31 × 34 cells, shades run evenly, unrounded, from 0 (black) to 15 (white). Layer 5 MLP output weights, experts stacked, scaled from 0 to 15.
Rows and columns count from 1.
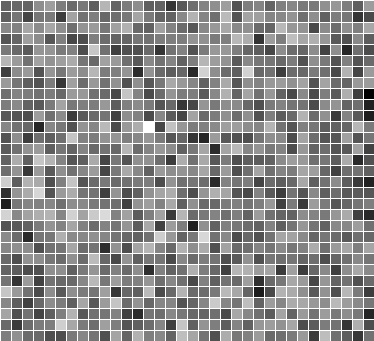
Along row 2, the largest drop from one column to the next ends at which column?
22
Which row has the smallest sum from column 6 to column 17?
11
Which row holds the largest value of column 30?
31
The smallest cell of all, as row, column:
9, 34
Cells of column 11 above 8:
9
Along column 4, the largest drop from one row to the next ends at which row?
12
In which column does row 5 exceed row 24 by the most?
21
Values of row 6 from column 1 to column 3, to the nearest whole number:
11 9 7
